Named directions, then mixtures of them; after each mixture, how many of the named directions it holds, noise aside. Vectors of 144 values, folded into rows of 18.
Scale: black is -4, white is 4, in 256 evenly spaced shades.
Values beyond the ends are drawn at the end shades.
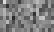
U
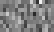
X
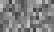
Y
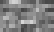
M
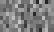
one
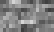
one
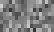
one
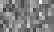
two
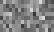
four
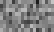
four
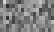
one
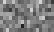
four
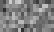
four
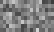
four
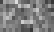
two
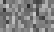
one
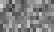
one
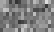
three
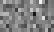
two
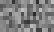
three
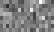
three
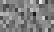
two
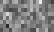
four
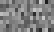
three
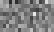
four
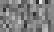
one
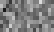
two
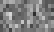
four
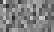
one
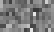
four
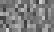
one
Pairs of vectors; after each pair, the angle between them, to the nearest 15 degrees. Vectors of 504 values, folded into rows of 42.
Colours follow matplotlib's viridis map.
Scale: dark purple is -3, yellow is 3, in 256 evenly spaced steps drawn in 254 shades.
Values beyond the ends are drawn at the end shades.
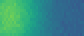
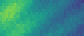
15 degrees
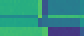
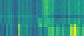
135 degrees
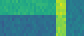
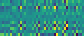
90 degrees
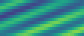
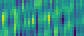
120 degrees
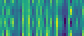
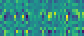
105 degrees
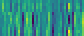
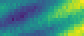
90 degrees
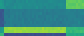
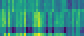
135 degrees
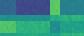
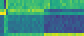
120 degrees
